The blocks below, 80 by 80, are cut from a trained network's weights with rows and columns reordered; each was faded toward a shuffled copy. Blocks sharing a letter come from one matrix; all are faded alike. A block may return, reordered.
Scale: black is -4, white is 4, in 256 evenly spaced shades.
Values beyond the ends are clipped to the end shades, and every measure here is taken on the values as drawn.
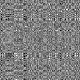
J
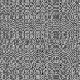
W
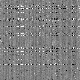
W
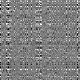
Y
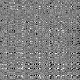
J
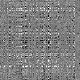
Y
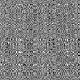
J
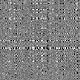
J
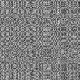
W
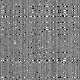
W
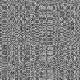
W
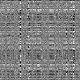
Y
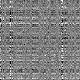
Y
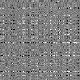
J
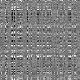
Y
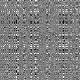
Y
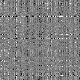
J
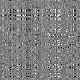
J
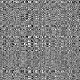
W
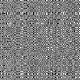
W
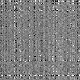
J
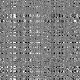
J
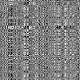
J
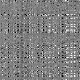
J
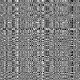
J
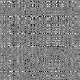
J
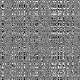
Y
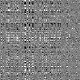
Y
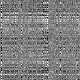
Y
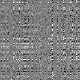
Y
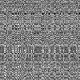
Y
